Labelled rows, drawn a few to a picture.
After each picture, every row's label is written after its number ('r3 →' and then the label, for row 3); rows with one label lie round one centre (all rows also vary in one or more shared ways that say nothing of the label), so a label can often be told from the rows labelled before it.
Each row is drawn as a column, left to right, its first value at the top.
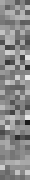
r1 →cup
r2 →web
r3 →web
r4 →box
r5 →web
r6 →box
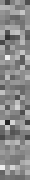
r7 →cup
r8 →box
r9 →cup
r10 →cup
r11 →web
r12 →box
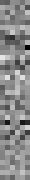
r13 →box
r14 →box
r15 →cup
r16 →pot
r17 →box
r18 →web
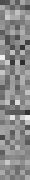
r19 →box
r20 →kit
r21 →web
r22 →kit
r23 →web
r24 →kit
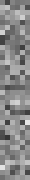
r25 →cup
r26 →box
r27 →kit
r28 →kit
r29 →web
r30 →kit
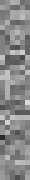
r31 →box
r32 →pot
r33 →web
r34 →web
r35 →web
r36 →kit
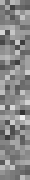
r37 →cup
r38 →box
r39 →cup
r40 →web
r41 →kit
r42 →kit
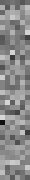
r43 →box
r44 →kit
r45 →web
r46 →kit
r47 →pot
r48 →cup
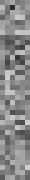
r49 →cup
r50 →pot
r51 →kit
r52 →web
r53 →web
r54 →cup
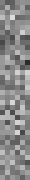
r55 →kit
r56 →box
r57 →kit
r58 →pot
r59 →cup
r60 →pot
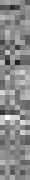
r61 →kit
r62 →web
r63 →kit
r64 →web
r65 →pot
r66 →pot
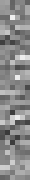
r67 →cup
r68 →cup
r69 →kit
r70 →box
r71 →box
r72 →box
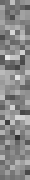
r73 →pot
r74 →box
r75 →cup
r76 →box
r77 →web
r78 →kit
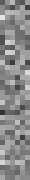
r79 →kit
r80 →web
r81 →web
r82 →kit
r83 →box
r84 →pot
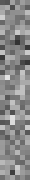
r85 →web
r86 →box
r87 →kit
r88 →cup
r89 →pot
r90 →web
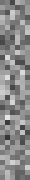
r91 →pot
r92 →box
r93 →kit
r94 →web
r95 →pot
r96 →cup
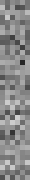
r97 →cup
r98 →kit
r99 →cup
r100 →kit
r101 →web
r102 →kit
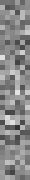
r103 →box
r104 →kit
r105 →kit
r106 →pot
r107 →web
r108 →cup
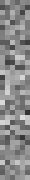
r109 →kit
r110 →pot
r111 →web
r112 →box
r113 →box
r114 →kit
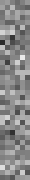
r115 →cup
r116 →web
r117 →cup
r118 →kit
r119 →box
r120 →kit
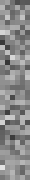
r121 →cup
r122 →web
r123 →box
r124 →box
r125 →kit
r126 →box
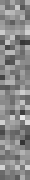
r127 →cup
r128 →web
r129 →web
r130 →cup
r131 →kit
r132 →cup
